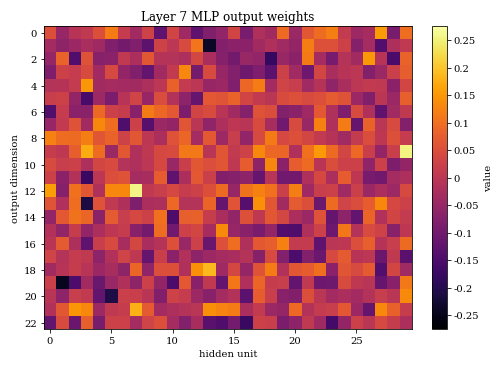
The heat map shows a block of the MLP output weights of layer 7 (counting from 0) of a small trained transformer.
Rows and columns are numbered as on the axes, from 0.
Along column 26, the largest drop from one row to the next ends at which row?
3
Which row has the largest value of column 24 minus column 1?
19
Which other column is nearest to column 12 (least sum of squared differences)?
9
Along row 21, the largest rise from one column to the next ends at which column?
27
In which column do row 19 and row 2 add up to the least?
2
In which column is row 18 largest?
13
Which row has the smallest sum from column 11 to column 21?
22
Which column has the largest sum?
29
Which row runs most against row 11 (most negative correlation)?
4
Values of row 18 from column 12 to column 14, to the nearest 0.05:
0.15 0.2 -0.05
